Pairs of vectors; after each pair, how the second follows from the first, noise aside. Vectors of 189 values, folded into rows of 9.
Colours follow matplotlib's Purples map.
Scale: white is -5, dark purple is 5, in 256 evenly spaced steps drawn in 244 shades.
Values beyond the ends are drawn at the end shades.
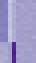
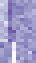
negated.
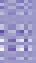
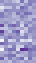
sign-scrambled.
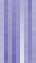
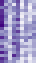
wrapped around, negated, scaled up.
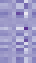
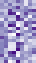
wrapped around, negated, scaled up.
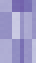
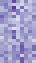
sign-scrambled.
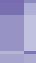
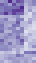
copied.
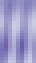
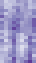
negated.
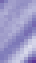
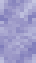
wrapped around, shrunk.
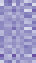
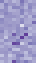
wrapped around, negated, partly zeroed.
